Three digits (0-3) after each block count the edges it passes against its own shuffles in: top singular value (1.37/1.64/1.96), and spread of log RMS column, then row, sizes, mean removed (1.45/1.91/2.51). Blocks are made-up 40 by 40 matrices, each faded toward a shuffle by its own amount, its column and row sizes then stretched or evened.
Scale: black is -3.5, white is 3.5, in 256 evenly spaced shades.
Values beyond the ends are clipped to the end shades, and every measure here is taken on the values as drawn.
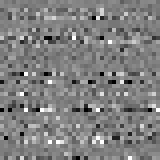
1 0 3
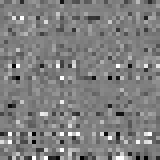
1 1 3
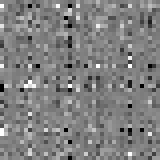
1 3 2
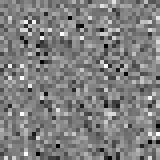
1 1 0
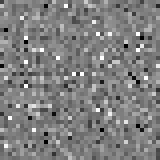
0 0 0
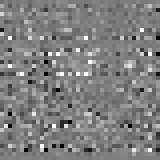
0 1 3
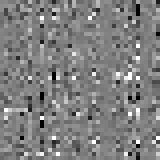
0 3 1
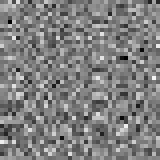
3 0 1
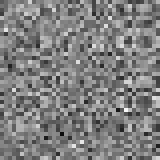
3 1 0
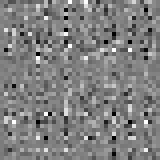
1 3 2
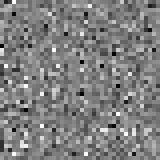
0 1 0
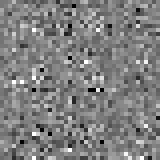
0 2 1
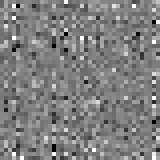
1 3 1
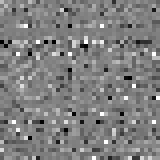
0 0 3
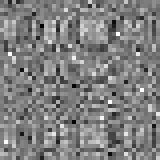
3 1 0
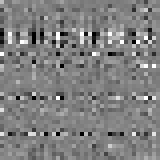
3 2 3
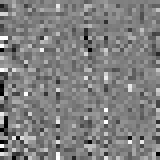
1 3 1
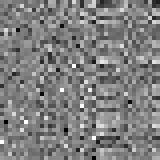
3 1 0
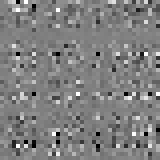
1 3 3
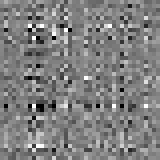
3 3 2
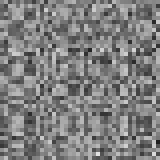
3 0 1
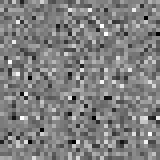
1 0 1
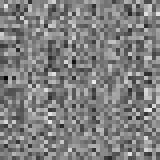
3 2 0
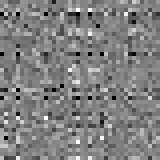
3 2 2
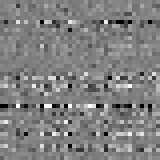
3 1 3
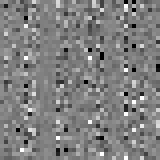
0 3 0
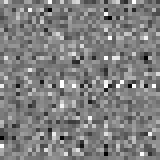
1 1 2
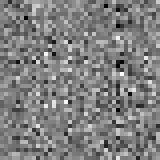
1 2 0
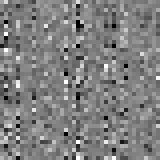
2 3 0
